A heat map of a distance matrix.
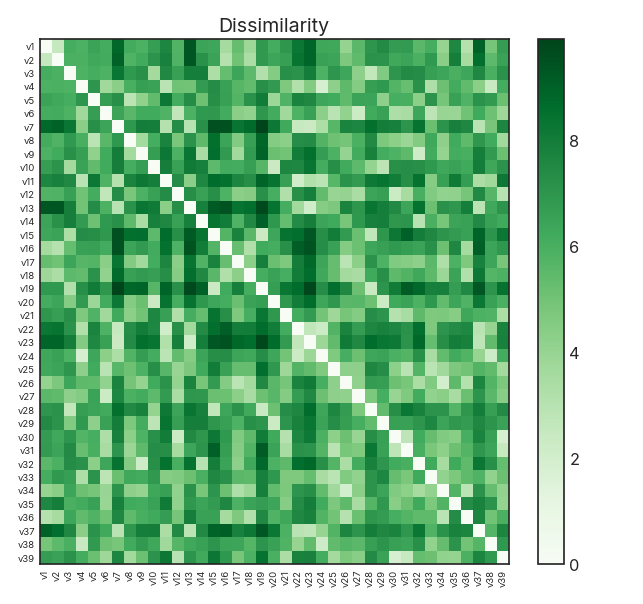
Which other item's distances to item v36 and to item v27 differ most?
v35
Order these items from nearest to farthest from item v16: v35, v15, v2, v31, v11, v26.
v2, v26, v15, v31, v35, v11
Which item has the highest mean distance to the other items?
v19
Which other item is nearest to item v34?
v26
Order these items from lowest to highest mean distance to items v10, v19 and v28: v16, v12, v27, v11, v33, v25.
v27, v16, v12, v33, v25, v11
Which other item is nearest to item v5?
v8
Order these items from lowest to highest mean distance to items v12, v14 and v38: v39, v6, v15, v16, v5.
v6, v39, v5, v16, v15
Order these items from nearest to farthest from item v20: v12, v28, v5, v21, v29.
v29, v5, v28, v12, v21
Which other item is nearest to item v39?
v30
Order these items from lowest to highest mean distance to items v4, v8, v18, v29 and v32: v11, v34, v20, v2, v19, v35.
v34, v20, v2, v35, v11, v19
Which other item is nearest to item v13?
v23
